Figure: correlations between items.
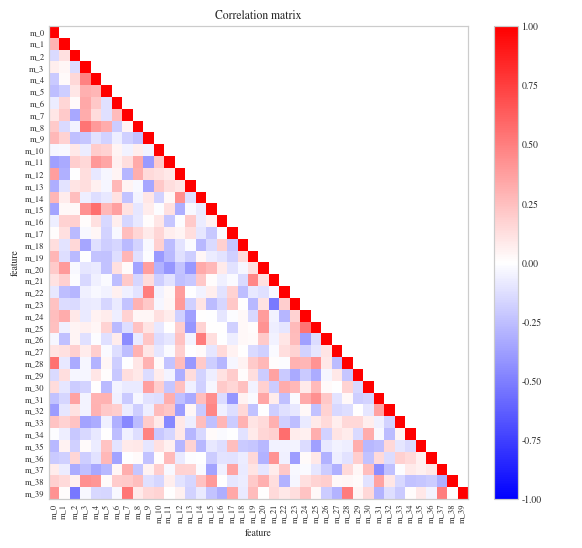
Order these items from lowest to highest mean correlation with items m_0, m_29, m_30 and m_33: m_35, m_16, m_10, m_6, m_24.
m_6, m_35, m_24, m_10, m_16
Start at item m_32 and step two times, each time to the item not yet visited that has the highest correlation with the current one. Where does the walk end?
m_4
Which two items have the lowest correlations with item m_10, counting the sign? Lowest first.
m_19, m_20
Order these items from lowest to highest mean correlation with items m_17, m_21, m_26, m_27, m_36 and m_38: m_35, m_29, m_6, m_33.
m_6, m_35, m_33, m_29
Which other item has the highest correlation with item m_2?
m_31
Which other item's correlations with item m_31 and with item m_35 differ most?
m_25
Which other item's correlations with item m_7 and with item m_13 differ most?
m_39
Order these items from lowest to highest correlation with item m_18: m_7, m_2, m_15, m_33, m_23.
m_7, m_15, m_23, m_2, m_33
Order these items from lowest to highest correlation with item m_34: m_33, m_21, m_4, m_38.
m_38, m_4, m_33, m_21
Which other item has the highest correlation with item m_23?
m_12
